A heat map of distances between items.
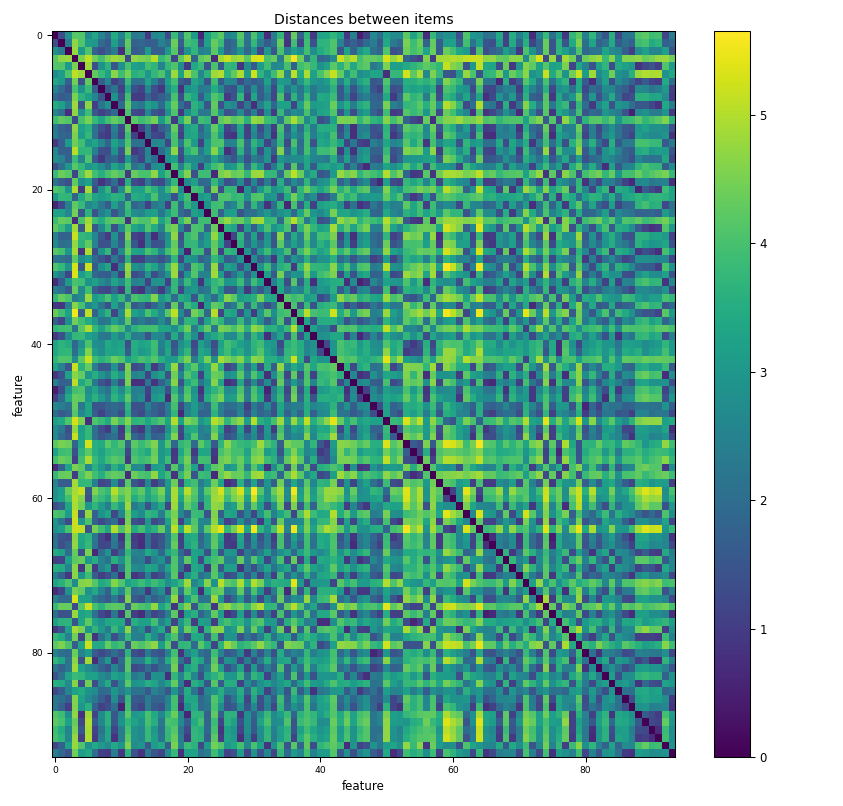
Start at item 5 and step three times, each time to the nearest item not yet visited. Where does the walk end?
64
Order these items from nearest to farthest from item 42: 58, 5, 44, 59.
44, 58, 59, 5
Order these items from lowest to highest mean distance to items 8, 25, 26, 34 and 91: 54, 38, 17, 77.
17, 54, 77, 38
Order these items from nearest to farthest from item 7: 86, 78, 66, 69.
66, 86, 78, 69
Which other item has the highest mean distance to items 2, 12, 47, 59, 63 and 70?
3
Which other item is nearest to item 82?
80
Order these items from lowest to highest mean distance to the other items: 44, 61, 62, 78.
78, 44, 61, 62
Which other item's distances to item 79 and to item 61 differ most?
77
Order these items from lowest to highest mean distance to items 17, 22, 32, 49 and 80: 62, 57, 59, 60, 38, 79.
60, 59, 62, 38, 57, 79
